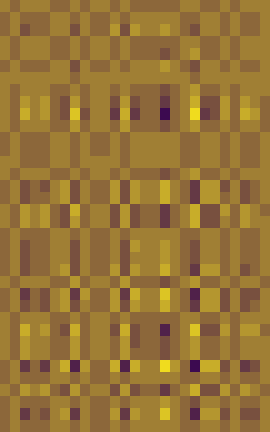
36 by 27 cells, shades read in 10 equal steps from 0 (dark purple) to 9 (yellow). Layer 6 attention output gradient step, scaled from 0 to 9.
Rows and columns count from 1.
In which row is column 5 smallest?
31
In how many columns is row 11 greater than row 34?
13
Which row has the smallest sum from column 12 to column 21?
10
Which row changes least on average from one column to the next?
7
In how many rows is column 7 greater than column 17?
13
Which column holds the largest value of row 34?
17
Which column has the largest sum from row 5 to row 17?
20
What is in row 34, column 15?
5
